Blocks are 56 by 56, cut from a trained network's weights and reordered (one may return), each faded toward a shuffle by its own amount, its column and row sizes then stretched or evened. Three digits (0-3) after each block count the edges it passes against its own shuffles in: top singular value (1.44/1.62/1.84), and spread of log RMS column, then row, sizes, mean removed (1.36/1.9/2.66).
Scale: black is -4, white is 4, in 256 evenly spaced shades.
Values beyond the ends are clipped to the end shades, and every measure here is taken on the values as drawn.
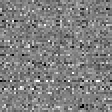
0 1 3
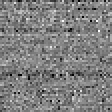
2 0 2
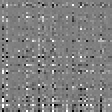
3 3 3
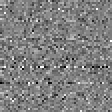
2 0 2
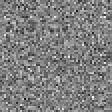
1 1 0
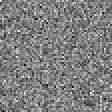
0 1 0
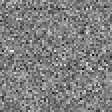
0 0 1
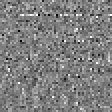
1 1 1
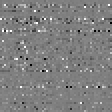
0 1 3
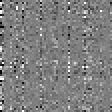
3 3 1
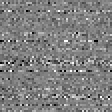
1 0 3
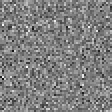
1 1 1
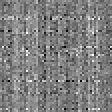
3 1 2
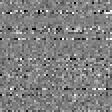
0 0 3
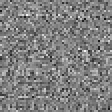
2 0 2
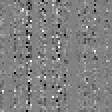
0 3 0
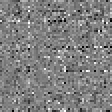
2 2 2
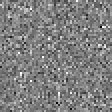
1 1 1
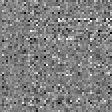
1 2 2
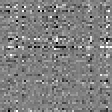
3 2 3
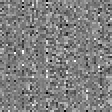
0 3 0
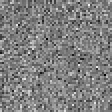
1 0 0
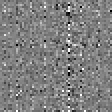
2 3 1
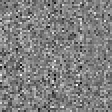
0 2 0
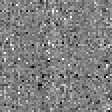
0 1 1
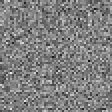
3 0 0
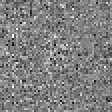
0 2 1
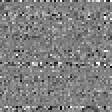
1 1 3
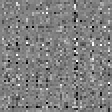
0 3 2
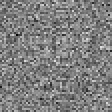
3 0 0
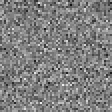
1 1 1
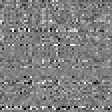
2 1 3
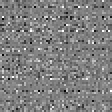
0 2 3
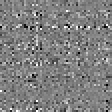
1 2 3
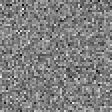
1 0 0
